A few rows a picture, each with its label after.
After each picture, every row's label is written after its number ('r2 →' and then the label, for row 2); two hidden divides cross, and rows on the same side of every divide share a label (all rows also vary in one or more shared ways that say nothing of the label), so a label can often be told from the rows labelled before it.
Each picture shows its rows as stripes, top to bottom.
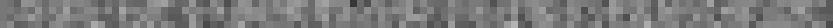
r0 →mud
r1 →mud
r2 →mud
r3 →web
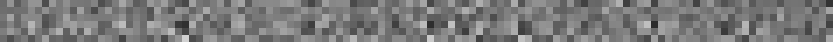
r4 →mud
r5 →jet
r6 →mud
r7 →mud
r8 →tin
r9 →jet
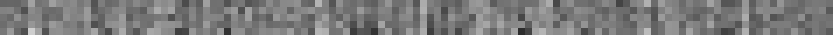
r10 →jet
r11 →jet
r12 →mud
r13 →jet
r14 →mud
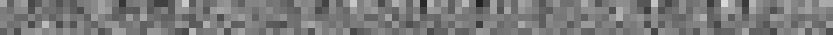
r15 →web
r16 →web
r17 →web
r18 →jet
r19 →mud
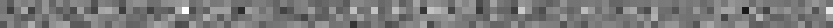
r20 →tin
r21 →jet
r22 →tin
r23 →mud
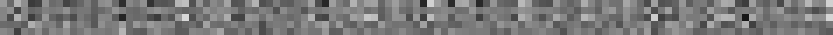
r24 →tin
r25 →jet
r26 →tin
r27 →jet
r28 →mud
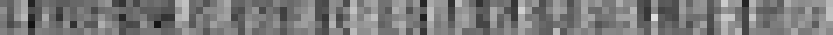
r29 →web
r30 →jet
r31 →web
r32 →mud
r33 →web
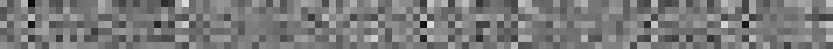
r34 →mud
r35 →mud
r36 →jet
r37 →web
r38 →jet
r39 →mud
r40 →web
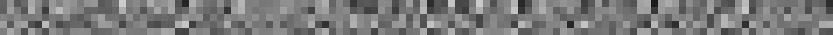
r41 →mud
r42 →mud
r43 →web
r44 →tin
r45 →tin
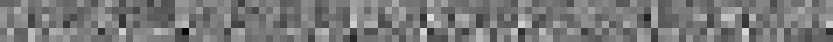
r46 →jet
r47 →web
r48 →web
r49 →tin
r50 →mud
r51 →jet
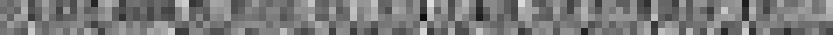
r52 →jet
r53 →mud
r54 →web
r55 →jet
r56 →tin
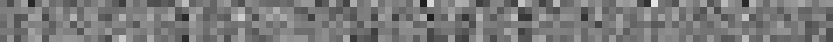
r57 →web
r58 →web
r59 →web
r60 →mud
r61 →web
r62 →mud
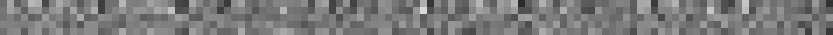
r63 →mud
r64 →tin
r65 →jet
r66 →web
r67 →web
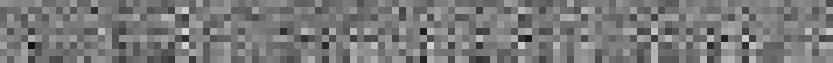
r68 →web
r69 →jet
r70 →tin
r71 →web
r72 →web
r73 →tin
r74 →web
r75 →web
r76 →web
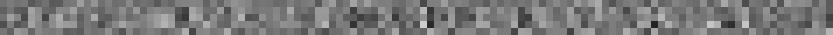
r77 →web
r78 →mud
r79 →web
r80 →jet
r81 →tin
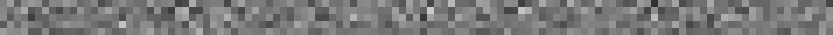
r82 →mud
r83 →jet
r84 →web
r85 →mud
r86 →web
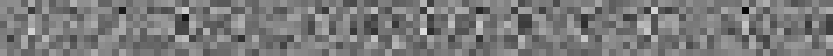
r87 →tin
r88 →web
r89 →mud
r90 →web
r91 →jet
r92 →jet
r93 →mud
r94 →web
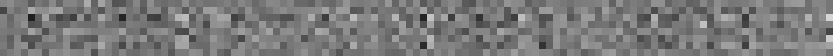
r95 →web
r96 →jet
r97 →tin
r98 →web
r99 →mud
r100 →jet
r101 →web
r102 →mud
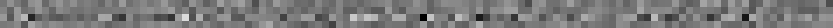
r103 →web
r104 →tin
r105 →web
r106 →tin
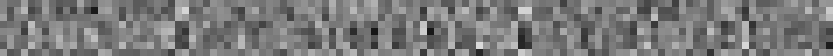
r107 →mud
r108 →jet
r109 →tin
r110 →jet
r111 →tin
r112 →web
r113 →web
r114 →mud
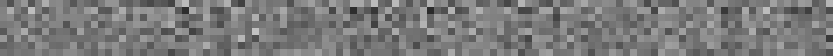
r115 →jet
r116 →tin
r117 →jet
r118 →tin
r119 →jet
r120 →web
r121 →jet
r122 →mud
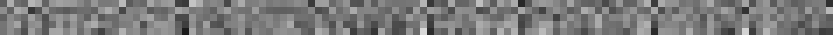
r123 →mud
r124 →tin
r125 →web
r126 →tin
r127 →jet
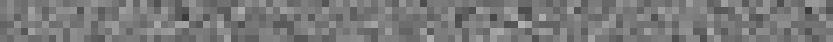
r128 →web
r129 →web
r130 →mud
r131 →jet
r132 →tin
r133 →tin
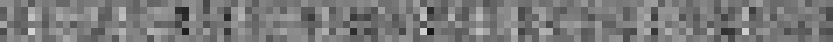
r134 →web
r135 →mud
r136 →mud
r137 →web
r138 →jet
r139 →mud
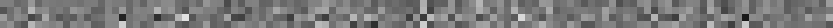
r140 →jet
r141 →jet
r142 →tin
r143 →jet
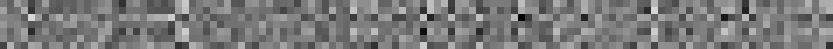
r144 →tin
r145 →web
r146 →tin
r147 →web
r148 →web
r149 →web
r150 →web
